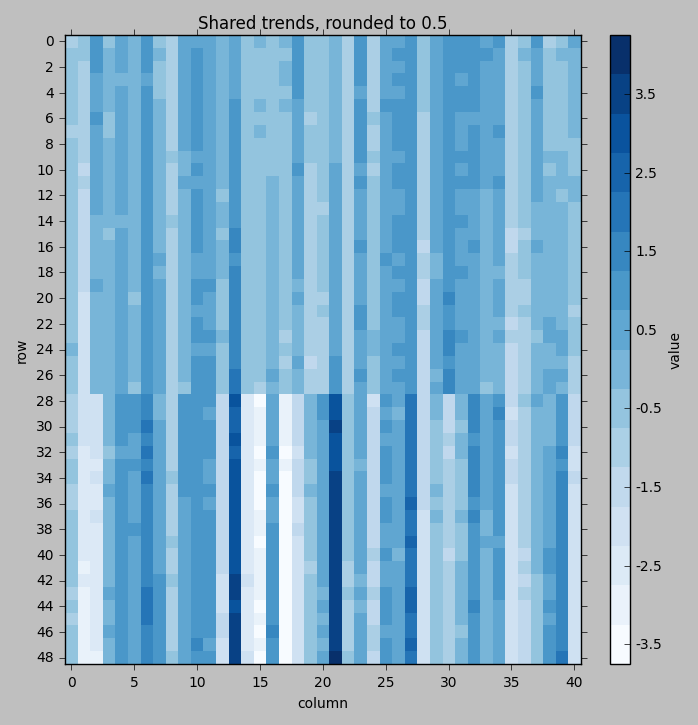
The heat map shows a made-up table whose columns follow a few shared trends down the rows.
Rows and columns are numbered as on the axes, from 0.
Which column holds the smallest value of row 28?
15
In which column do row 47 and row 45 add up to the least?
17
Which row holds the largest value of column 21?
48
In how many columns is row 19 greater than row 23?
5
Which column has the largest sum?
13
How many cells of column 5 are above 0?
21
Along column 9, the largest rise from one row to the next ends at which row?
28
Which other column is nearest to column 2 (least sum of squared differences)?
18
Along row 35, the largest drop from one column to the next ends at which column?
14
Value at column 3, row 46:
0.5
